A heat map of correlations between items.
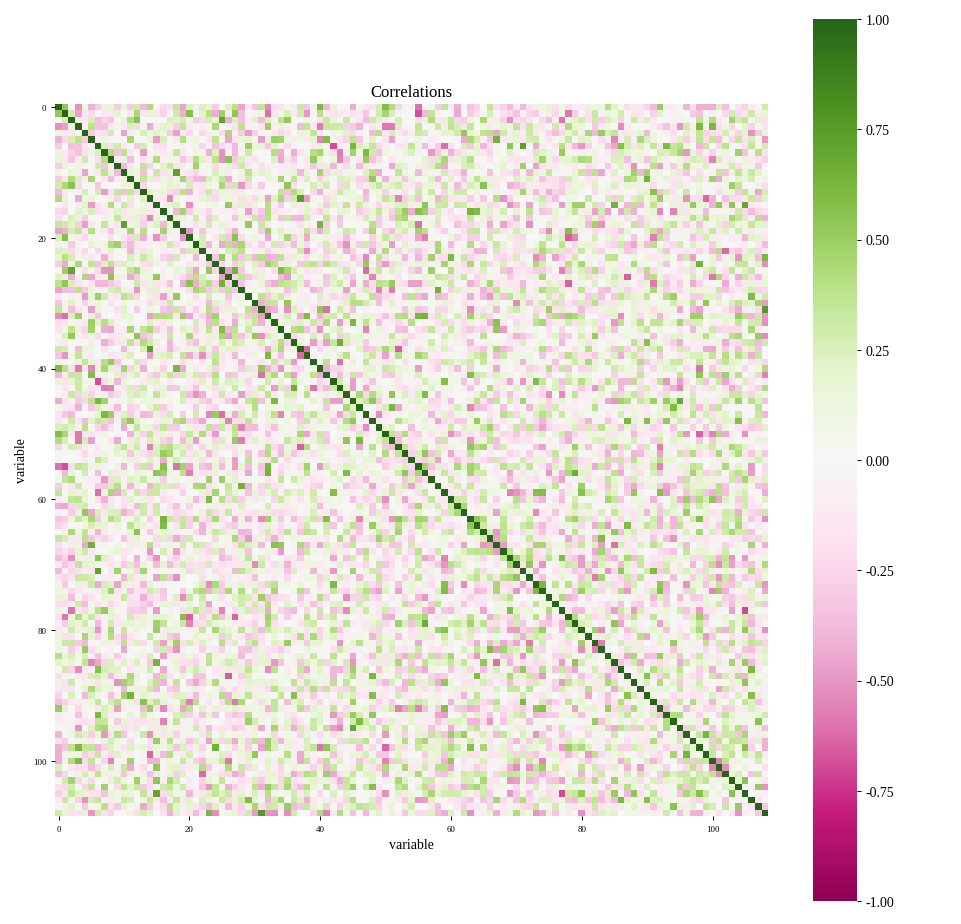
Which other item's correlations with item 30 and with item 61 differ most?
70
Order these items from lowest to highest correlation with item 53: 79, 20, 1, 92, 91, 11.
92, 11, 20, 1, 91, 79
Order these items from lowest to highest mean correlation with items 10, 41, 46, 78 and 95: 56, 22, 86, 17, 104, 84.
22, 84, 86, 17, 56, 104
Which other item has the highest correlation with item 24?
98
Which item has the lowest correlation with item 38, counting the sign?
37
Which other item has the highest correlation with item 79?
56
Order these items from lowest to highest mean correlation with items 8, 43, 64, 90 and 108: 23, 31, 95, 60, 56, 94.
94, 95, 60, 56, 23, 31
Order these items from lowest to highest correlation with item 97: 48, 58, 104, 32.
48, 58, 104, 32
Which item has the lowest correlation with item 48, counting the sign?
26
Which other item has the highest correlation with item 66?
83
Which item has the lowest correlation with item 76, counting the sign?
23
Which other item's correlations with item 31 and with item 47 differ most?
108
